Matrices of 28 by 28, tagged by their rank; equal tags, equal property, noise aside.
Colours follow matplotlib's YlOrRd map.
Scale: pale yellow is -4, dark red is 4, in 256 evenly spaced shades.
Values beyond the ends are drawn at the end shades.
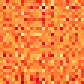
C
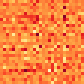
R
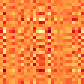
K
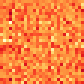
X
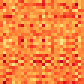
R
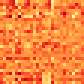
X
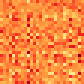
C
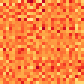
X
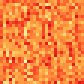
X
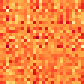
C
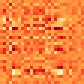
R
